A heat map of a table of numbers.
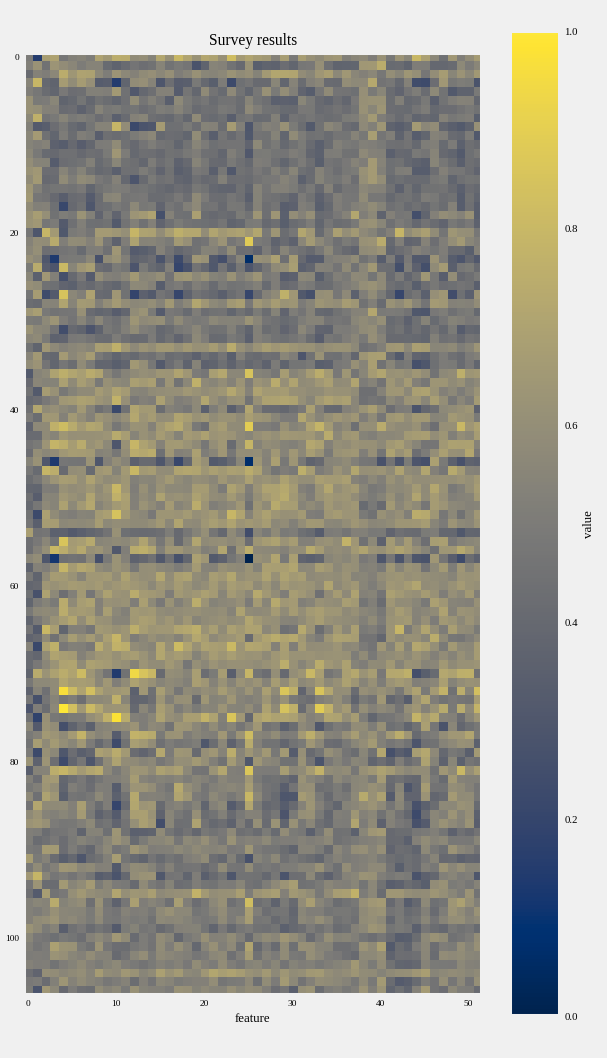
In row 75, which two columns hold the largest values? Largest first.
10, 23
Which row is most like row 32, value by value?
12
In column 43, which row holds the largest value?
70
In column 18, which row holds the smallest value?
24
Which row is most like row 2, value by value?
58
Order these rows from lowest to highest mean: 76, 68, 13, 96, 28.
13, 76, 96, 28, 68
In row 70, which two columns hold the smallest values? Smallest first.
10, 44
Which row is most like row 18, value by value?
87
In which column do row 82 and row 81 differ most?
4
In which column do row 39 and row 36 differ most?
25
